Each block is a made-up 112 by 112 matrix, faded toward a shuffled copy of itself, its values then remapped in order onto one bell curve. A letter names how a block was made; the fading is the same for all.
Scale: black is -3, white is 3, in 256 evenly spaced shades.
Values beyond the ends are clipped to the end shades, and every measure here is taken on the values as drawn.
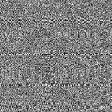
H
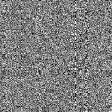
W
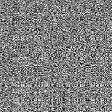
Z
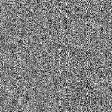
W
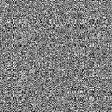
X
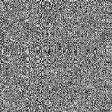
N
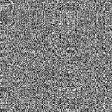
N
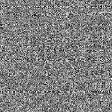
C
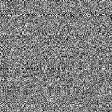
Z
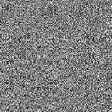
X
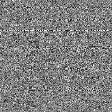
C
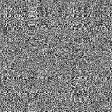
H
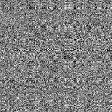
H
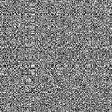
Z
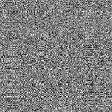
H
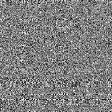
C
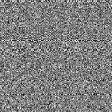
H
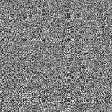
H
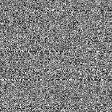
C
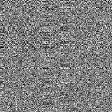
Z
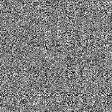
C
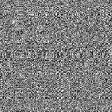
H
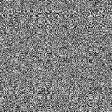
H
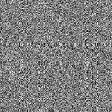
N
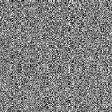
N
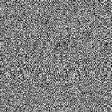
X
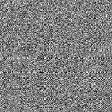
Z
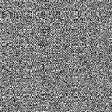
Z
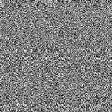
X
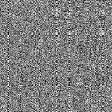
N
